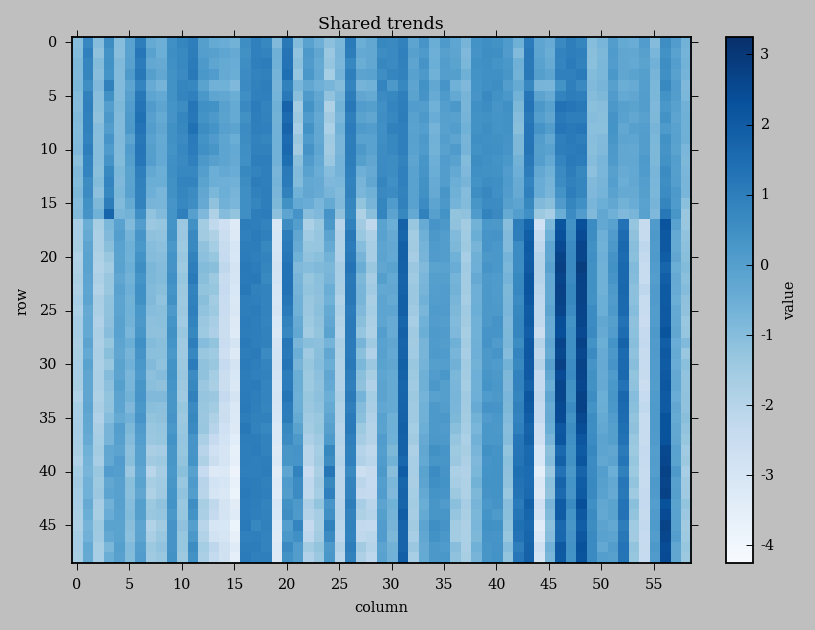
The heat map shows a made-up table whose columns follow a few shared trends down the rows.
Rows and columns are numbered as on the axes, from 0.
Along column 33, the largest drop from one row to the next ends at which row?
17
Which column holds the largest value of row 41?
56
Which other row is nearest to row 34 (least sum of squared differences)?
31
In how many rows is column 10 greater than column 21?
17
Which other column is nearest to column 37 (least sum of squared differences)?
0
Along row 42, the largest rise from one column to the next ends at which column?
16
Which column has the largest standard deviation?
15
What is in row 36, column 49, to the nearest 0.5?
0.5
